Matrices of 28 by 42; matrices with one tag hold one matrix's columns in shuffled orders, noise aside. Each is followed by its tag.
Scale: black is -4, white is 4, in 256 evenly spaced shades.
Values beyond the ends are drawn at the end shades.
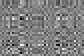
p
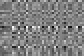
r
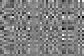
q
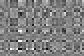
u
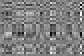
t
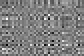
p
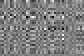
q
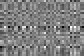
r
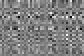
q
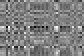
r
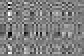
t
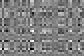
u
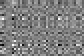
p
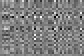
q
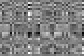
t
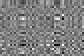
p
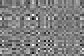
p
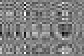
t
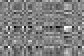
r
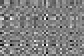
p
